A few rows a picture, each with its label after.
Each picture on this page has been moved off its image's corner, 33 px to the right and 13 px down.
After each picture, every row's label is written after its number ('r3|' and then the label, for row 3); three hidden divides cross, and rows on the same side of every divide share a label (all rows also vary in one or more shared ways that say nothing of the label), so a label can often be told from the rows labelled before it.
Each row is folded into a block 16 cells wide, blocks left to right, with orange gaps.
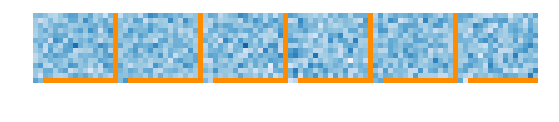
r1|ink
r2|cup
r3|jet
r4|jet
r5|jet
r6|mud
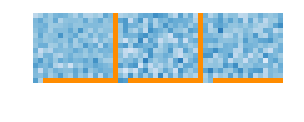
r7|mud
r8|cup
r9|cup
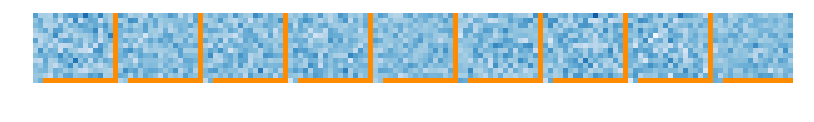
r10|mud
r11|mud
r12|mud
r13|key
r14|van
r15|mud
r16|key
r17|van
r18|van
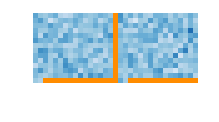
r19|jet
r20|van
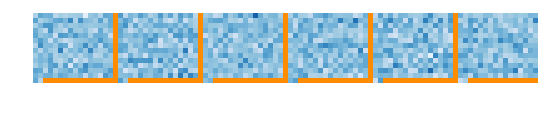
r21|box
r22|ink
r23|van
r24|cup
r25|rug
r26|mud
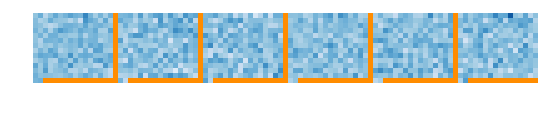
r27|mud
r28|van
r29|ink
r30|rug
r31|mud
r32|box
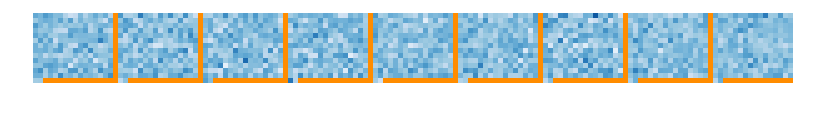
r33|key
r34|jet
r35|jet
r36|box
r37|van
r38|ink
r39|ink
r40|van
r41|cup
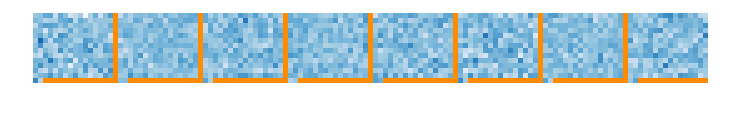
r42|ink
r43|mud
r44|jet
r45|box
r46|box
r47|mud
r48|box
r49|cup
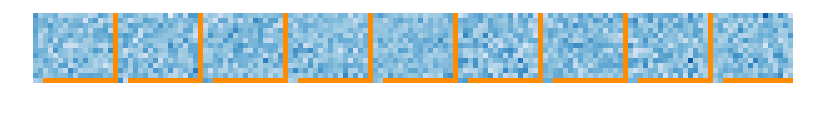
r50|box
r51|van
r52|mud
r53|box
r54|mud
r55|cup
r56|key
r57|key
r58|ink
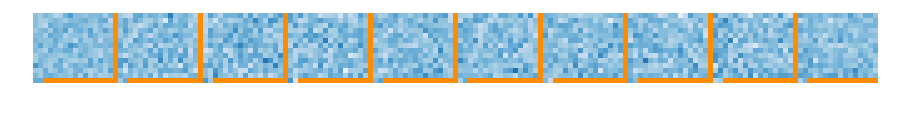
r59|key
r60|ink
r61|mud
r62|mud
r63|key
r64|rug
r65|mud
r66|cup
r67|jet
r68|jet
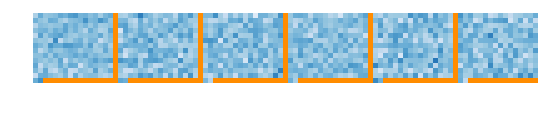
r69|cup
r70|mud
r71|ink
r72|jet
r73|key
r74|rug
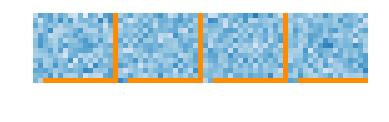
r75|mud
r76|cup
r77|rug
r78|ink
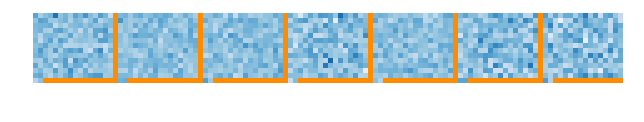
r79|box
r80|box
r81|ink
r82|mud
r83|box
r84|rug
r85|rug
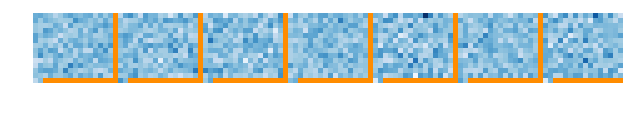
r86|van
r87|cup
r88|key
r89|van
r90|van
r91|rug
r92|mud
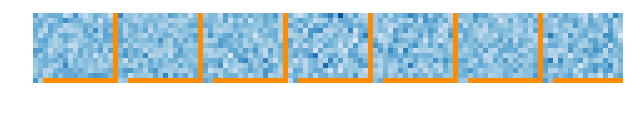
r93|rug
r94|jet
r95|van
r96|rug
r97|rug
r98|ink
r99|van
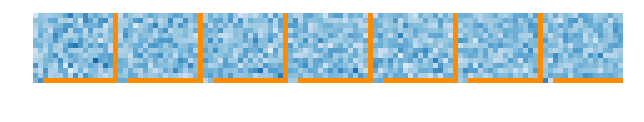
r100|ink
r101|mud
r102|rug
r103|ink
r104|key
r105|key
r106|jet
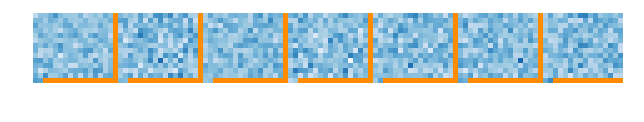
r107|van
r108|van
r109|mud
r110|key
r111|box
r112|rug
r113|rug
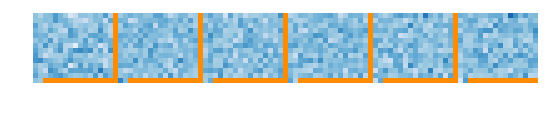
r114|van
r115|cup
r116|ink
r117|ink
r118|rug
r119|ink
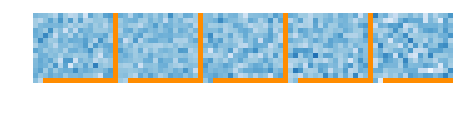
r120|mud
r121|mud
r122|van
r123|rug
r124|mud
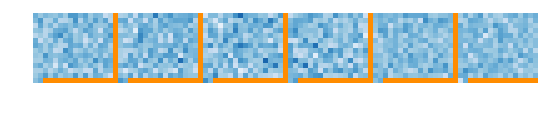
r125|rug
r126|van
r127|jet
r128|box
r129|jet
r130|van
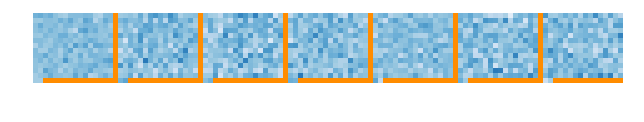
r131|ink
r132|van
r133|mud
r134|rug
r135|mud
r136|van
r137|jet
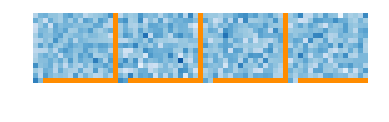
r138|mud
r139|van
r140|box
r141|jet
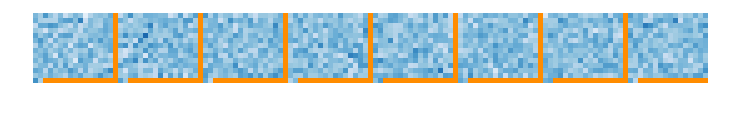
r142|cup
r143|key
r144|jet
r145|ink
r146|ink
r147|mud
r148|box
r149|cup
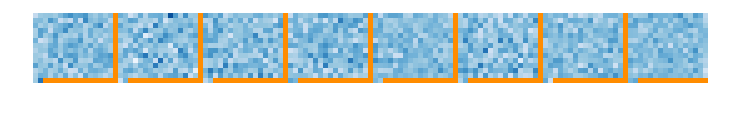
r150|key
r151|mud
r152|cup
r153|mud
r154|rug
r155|van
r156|van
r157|mud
